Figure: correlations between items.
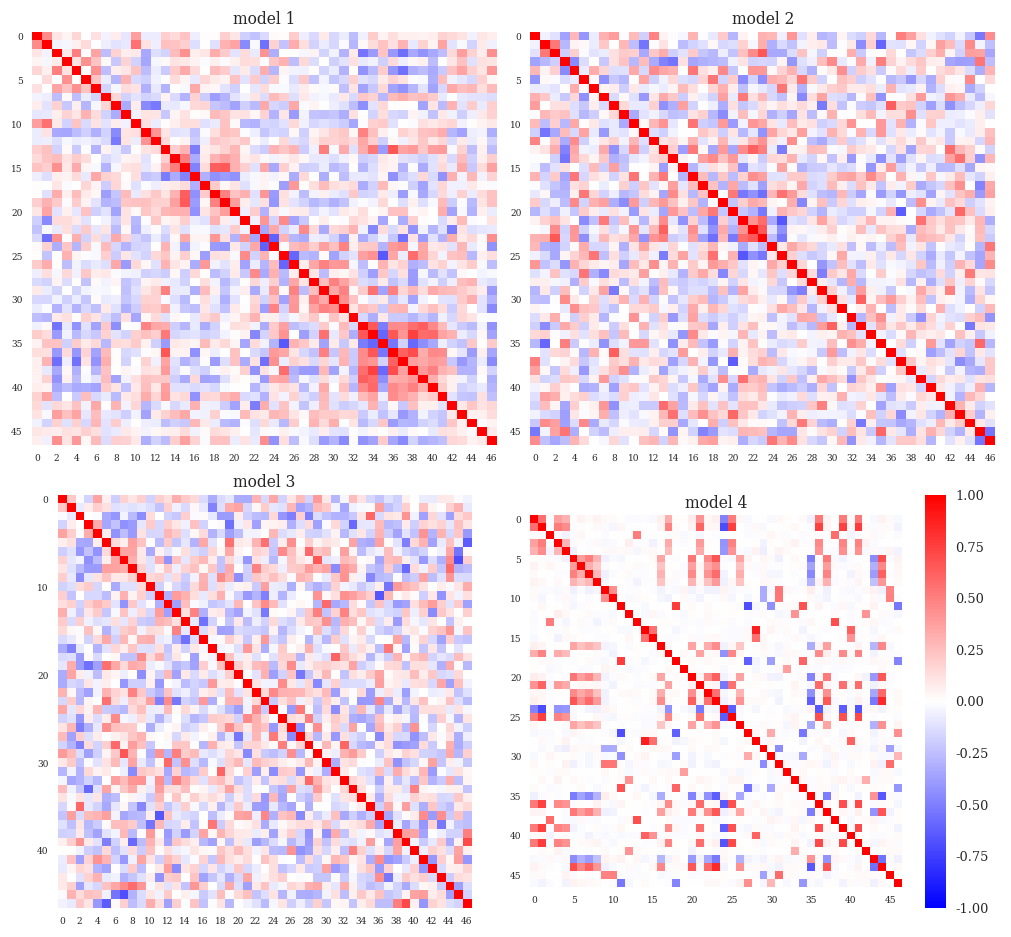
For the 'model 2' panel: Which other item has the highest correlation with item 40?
35
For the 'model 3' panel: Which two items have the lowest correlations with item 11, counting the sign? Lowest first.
36, 23
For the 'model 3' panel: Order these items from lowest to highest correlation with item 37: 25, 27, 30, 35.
25, 27, 30, 35
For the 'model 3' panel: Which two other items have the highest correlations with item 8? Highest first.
44, 22
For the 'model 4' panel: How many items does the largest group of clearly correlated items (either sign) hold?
13
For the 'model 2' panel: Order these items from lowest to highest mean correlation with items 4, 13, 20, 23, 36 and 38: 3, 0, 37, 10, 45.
3, 45, 37, 10, 0
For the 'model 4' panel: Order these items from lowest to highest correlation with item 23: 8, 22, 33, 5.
33, 8, 22, 5
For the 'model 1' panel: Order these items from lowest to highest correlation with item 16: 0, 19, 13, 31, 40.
13, 19, 31, 40, 0
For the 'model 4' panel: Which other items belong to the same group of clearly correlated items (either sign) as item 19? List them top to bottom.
32
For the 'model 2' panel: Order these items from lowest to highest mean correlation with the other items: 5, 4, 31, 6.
5, 6, 31, 4
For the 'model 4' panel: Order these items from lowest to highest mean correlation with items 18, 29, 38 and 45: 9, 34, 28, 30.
30, 28, 9, 34
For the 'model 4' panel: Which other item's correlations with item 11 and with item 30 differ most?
18
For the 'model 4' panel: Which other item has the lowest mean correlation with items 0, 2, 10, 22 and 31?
29
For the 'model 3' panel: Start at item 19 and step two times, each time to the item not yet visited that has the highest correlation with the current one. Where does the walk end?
23
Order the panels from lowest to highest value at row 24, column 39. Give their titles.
model 4, model 3, model 2, model 1
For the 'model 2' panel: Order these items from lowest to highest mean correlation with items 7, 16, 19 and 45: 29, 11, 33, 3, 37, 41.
11, 3, 41, 37, 33, 29
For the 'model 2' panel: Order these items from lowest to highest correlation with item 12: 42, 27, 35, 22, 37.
42, 35, 27, 37, 22
